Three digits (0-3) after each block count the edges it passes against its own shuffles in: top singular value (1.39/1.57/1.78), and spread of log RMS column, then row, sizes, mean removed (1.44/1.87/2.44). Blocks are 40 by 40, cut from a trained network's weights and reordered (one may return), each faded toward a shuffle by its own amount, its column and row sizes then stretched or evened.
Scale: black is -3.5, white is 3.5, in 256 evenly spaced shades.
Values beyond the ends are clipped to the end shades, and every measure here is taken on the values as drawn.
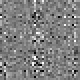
3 3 2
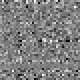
0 0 3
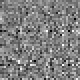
1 0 2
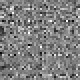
1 1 3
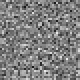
2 0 0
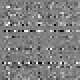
1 1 3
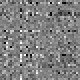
2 2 3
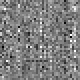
1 2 1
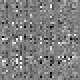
0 3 2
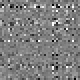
1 2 3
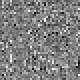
0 2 0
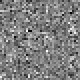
0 2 0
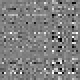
3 3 3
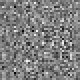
3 2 1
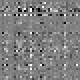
2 2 3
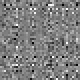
2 3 2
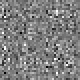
1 2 2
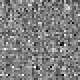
0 0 2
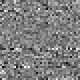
1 0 2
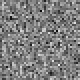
1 0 0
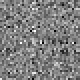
2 0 2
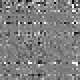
0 2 3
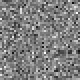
0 0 1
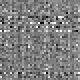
1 0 3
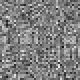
2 0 0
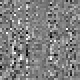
1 3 0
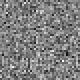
1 0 0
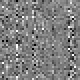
1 3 0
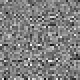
3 0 2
